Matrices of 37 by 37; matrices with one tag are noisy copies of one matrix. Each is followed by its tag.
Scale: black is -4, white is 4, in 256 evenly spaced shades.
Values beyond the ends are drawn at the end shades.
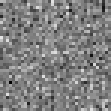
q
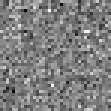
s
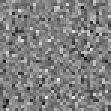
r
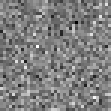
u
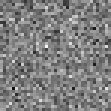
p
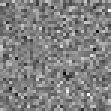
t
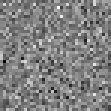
r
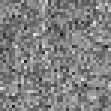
u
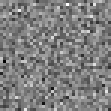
r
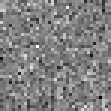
q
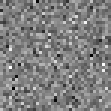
p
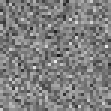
p
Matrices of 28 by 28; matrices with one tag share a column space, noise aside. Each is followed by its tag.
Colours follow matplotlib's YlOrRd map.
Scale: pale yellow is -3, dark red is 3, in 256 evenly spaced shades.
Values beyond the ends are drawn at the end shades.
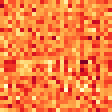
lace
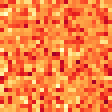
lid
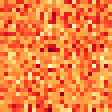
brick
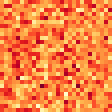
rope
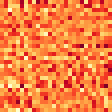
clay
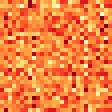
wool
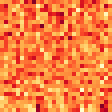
brick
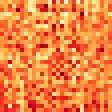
brick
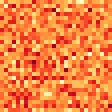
rope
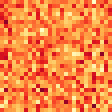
lid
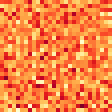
rope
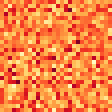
rope
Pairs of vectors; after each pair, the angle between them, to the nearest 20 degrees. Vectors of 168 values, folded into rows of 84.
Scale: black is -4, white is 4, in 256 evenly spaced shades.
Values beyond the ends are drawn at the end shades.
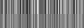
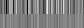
60 degrees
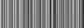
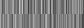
40 degrees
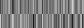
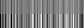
100 degrees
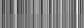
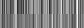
20 degrees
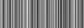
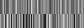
120 degrees
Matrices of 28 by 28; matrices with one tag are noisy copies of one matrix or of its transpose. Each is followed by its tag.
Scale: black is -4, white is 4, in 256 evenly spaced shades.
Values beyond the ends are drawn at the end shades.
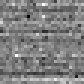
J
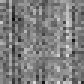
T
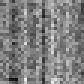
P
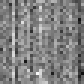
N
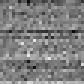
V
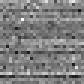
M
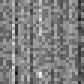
N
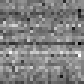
P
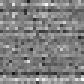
J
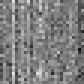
N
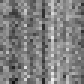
P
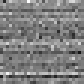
M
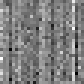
M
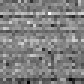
N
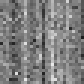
P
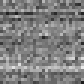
T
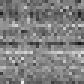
P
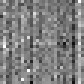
J
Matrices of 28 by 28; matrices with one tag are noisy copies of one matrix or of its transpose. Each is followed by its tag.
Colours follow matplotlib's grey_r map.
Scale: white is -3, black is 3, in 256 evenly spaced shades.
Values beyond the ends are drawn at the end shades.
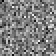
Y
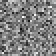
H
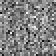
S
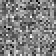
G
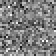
H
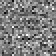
S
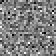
Y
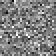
S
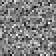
S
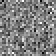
Y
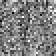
H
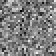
H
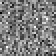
S
